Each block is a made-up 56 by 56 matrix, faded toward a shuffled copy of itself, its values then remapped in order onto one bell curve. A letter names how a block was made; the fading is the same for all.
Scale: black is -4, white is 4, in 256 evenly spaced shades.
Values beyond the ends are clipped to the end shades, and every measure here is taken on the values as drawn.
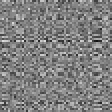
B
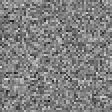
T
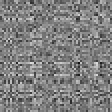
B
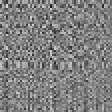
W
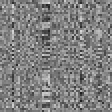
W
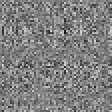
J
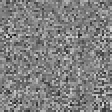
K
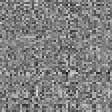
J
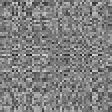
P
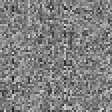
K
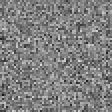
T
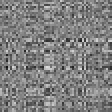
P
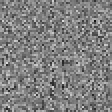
K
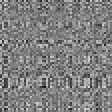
B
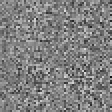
K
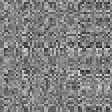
B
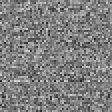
T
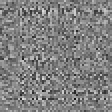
J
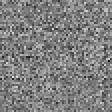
T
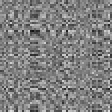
P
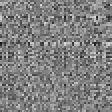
J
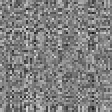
W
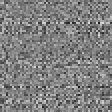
J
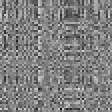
P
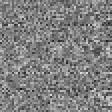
T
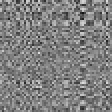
P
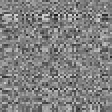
B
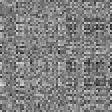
W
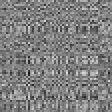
P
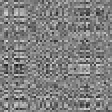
P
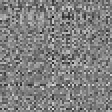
J
